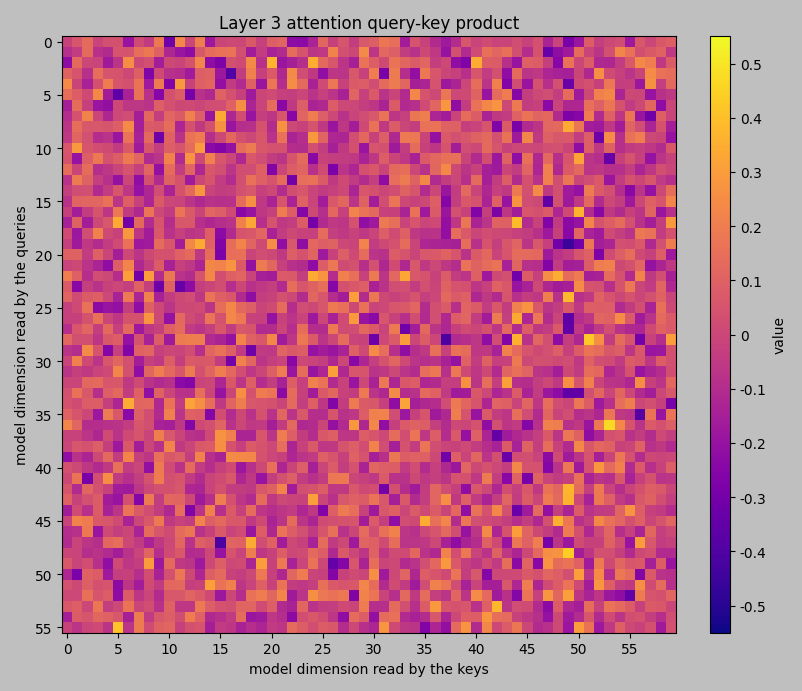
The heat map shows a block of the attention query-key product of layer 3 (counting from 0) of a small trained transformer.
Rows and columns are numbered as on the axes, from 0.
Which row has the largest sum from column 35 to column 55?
45
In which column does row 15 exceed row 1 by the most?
18
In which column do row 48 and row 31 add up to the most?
49
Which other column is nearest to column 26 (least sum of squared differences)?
9
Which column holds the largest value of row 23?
50
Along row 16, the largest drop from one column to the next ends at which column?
51
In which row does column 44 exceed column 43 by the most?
28
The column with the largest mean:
32
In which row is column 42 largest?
53
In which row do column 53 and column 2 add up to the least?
41
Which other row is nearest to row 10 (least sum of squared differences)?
30
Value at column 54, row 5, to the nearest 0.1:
-0.1
